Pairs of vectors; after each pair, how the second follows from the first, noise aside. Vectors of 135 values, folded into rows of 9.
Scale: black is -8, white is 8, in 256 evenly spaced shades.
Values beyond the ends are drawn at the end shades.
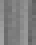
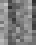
reversed, negated, scaled up.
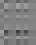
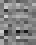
scaled up.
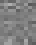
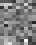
scaled up.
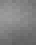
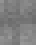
wrapped around, shrunk.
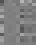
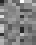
scaled up.
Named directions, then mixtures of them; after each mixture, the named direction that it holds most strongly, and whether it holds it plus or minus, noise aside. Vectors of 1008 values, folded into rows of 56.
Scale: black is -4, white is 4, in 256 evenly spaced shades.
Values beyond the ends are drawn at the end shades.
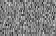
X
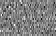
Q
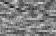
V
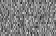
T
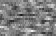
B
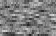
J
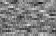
V, minus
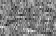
B, plus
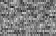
V, plus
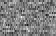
X, plus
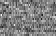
Q, plus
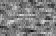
B, minus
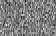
X, minus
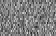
T, plus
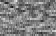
V, plus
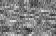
J, minus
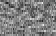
V, plus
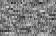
J, minus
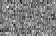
Q, minus
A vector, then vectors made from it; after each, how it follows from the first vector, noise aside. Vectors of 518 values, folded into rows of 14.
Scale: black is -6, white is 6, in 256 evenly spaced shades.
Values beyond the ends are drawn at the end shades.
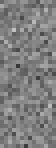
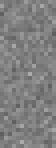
wrapped around, negated, shrunk.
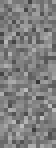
reversed.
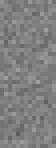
reversed, negated, shrunk.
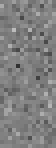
partly zeroed.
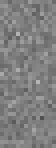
reversed, negated, shrunk.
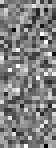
negated, scaled up.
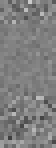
reversed, negated, partly zeroed.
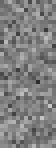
reversed.
